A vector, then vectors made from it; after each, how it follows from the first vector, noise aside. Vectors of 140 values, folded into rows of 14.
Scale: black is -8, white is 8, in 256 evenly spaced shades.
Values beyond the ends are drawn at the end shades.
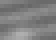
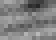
reversed, negated, scaled up.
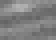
wrapped around.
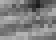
reversed, negated, scaled up.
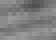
reversed, negated.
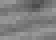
reversed, negated.
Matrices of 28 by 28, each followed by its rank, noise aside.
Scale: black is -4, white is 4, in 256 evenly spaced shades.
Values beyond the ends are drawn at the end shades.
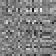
three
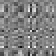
two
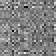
four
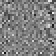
four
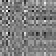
two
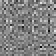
four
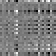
one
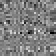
four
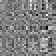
three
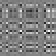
one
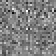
six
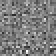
six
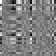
one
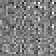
four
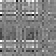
one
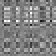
one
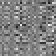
three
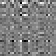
two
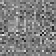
six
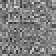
six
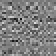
four
